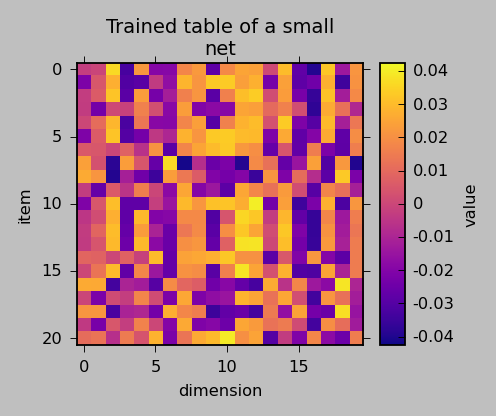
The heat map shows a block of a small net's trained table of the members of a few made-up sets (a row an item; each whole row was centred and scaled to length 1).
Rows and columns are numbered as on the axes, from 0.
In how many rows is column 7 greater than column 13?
18
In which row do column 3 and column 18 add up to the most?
7
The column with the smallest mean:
16
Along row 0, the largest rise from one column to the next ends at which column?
17
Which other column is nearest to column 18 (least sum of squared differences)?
13
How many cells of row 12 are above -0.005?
13
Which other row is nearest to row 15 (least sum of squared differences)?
12
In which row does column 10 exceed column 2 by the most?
20
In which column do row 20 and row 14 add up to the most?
10
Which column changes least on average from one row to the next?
19
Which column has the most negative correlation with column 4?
9
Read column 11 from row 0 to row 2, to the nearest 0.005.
0.025 0.025 0.03
